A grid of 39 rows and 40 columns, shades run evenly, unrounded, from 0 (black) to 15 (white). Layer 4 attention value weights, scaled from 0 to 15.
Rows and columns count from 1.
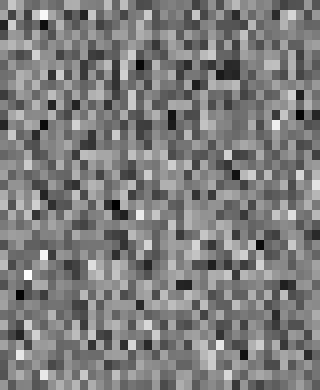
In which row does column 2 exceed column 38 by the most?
12
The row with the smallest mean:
3
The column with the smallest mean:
30
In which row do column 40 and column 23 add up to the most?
19
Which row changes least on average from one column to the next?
23
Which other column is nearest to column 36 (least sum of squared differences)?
21
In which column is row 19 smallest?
10
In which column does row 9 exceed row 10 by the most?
38
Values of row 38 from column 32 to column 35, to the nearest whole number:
9 10 9 7
